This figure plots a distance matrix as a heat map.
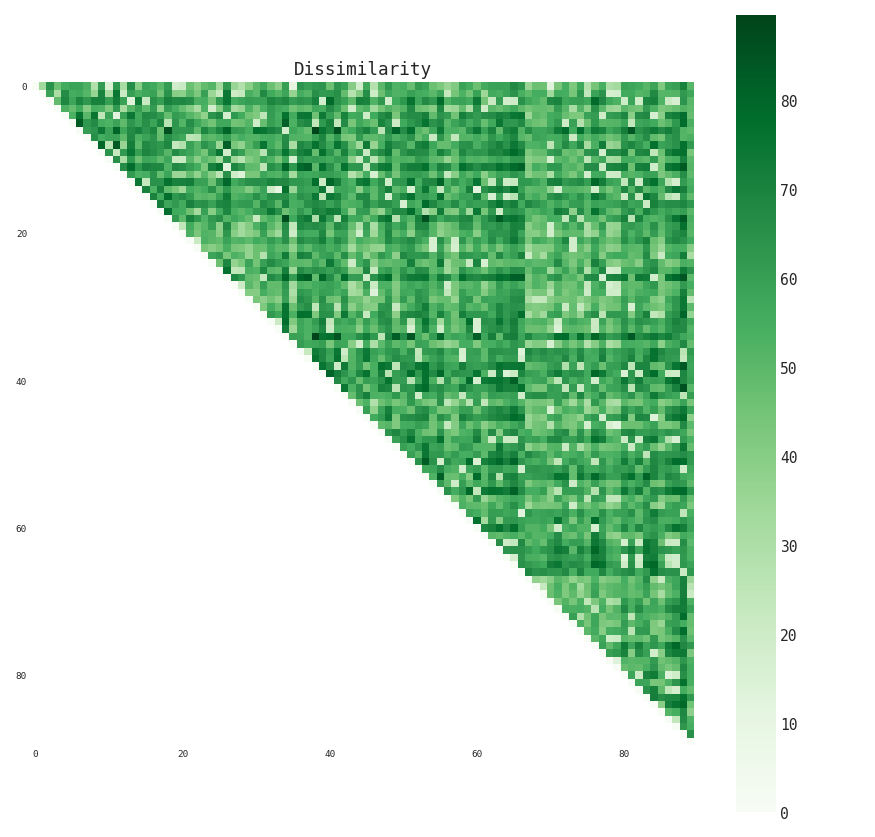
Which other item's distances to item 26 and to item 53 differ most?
11
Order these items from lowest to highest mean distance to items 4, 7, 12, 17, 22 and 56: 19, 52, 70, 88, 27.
27, 70, 19, 52, 88
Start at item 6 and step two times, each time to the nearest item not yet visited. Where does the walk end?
47
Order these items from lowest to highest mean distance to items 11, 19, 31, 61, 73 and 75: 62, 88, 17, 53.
17, 62, 53, 88
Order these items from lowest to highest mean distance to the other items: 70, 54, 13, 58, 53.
70, 54, 58, 13, 53
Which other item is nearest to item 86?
80
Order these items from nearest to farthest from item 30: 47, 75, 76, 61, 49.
49, 75, 61, 76, 47
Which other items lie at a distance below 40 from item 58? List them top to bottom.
36, 37, 42, 52, 66, 88
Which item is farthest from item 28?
88
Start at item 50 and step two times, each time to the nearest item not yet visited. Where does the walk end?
83
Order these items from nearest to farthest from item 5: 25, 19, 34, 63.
25, 19, 63, 34
